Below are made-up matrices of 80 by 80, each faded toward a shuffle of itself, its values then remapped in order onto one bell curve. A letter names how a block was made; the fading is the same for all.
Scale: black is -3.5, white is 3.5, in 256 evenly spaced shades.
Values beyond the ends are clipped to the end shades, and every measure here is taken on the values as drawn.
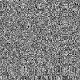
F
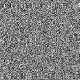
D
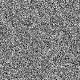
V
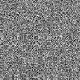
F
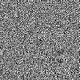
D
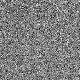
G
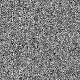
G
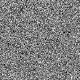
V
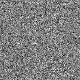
V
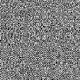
F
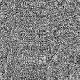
D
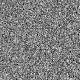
G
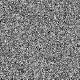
V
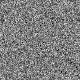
V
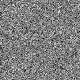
G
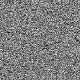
D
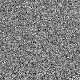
V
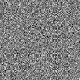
F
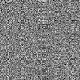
F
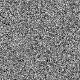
V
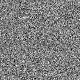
V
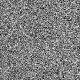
G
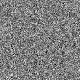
G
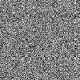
D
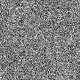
G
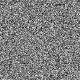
V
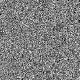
G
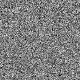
V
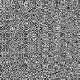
F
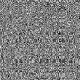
F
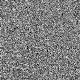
V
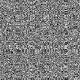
F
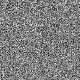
V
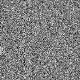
V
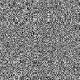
F
